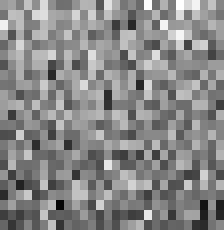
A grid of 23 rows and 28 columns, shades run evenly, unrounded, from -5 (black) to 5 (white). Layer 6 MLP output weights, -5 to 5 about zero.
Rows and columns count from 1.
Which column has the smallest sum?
1
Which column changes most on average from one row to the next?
19
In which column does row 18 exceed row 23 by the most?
26
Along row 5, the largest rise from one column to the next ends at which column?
25
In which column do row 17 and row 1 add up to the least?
13
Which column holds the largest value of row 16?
4
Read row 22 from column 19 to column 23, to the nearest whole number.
4 -1 1 -3 0
